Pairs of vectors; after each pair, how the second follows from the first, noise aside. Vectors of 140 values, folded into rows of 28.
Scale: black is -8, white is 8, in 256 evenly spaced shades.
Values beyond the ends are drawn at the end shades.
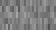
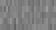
wrapped around, negated, shrunk.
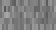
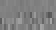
reversed, negated, partly zeroed.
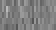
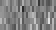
reversed, scaled up.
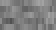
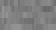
reversed, shrunk.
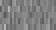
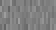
negated, shrunk.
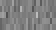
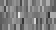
reversed, scaled up.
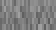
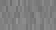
reversed, shrunk.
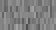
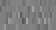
reversed, negated, partly zeroed.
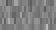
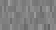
reversed, shrunk.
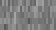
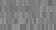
reversed, shrunk.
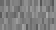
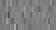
reversed, negated, partly zeroed.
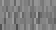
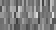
wrapped around, negated, scaled up.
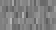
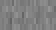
negated, shrunk.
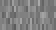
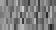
wrapped around, negated, scaled up.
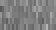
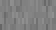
wrapped around, negated, shrunk.
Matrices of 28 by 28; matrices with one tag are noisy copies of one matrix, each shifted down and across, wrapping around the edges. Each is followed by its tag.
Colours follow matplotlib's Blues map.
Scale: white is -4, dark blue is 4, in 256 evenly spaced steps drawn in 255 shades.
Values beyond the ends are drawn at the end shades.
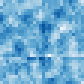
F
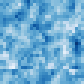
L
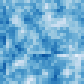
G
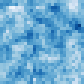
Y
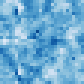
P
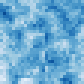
Y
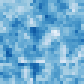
F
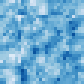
L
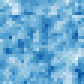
L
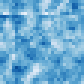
F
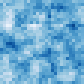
Y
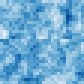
L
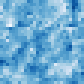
L
